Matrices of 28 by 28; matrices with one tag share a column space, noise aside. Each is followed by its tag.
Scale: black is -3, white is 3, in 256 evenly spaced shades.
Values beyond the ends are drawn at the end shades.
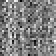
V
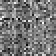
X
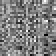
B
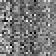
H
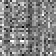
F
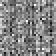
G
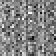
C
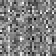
C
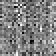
F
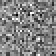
C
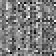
X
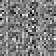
C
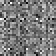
X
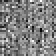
V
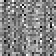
F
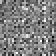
G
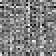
F
